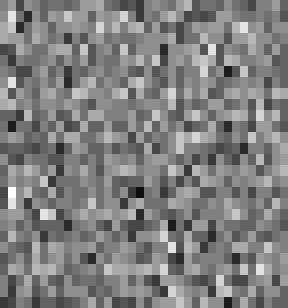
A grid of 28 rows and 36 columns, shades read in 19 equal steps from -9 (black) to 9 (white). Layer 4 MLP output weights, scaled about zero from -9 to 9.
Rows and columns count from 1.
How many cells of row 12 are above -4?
30
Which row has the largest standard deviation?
18
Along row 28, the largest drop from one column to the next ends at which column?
29
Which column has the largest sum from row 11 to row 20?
14
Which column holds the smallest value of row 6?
2
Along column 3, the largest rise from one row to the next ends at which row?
4
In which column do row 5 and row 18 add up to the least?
21
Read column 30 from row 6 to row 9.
3 -3 0 3
